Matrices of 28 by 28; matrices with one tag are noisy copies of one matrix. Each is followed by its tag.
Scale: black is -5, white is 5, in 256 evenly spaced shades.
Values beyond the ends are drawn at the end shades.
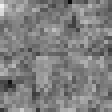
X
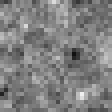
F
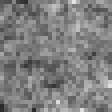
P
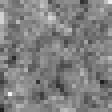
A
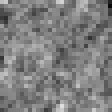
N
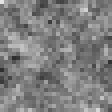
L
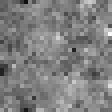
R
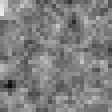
X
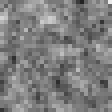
A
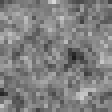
F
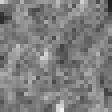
N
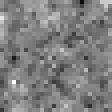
A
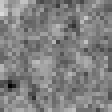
X
